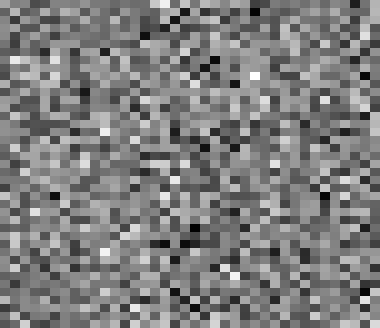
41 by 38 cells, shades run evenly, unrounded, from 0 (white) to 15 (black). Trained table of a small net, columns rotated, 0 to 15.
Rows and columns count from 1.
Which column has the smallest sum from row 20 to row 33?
11
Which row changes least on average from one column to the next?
1
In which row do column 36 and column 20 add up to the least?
13
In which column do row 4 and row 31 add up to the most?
17
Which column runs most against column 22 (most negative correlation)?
6
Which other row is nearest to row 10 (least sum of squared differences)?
15
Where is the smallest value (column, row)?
26, 10
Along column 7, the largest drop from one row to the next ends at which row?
28
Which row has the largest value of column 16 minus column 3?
22
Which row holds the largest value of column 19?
31
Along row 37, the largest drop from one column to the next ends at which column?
38
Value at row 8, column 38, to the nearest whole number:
9
